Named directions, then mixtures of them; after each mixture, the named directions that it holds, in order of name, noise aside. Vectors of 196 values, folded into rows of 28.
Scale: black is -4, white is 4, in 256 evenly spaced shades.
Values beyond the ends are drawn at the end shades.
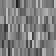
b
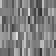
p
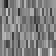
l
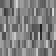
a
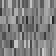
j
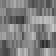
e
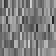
j, l.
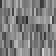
a, e, j.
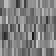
b, e, l.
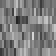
a, e, j.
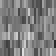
e, l, p.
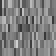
j, p.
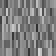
l, p.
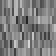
a, e, j.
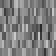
a.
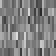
p.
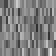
a, l.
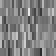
b, p.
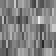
a, b, e.
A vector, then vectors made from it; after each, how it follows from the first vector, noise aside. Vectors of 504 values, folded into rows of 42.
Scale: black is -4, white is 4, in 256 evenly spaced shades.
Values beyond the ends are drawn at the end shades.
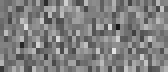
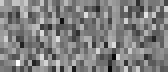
wrapped around, negated.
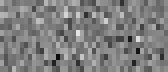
wrapped around, negated, partly zeroed.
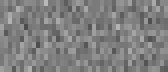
negated, shrunk.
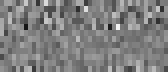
negated, partly zeroed.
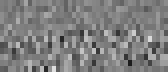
wrapped around, negated, partly zeroed.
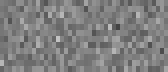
shrunk.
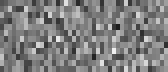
copied.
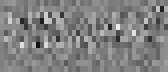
negated, partly zeroed.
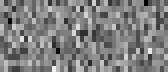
wrapped around, negated.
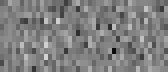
negated, partly zeroed.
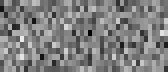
wrapped around, negated.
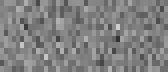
negated, shrunk.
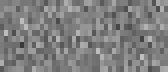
shrunk.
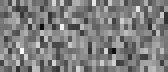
wrapped around.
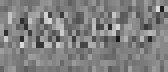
negated, partly zeroed.
